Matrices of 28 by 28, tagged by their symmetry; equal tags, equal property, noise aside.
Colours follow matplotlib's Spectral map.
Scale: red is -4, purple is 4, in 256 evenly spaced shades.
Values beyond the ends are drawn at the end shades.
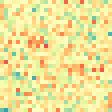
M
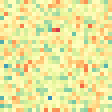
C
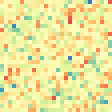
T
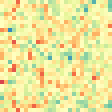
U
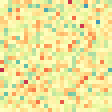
T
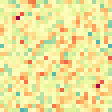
T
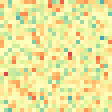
C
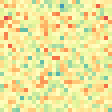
C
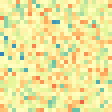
T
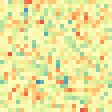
M
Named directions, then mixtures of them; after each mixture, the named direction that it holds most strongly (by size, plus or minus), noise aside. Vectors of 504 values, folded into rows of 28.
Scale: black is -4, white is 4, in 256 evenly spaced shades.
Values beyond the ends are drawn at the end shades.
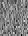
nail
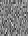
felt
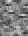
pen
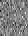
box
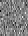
box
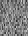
nail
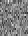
felt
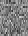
felt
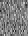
box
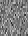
felt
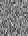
felt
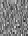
nail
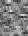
pen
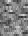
pen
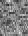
pen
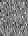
box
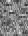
pen
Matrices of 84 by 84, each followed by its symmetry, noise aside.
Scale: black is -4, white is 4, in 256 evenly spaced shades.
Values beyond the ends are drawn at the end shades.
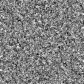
same after a half turn.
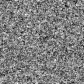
no symmetry.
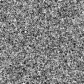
same after a half turn.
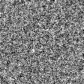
symmetric across the other diagonal.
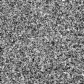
no symmetry.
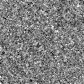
symmetric across the other diagonal.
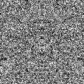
mirrored left to right.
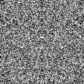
mirrored left to right.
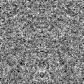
mirrored left to right.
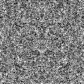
mirrored left to right.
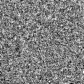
antisymmetric.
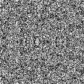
mirrored top to bottom.
